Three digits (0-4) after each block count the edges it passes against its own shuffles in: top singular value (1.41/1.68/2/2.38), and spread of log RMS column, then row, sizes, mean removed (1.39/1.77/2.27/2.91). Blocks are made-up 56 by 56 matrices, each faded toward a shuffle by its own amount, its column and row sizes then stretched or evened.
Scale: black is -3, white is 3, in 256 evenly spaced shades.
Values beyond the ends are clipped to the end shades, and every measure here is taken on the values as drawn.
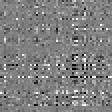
3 3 4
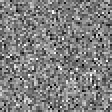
0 0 0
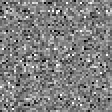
0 0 2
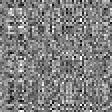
4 4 2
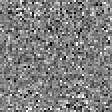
1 1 2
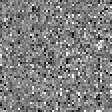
0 3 0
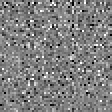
2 0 3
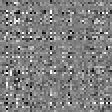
1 3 4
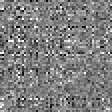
3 3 3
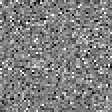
2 0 0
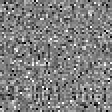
2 0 0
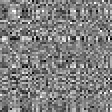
4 1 3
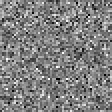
1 0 1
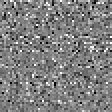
0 0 3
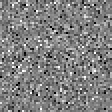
0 1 1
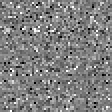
0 1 3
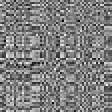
4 1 3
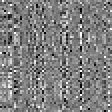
4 4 0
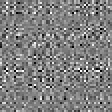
4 3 4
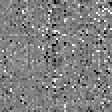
2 2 0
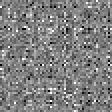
3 2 2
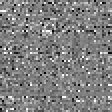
0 1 4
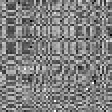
4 1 0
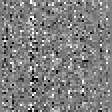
0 4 1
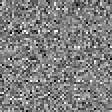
2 1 2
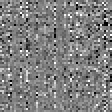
0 4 2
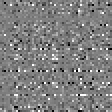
2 2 4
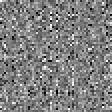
2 3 0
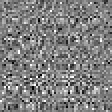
4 1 2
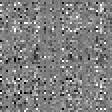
1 4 3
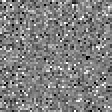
1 1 1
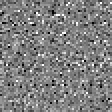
1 0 2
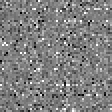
0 1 2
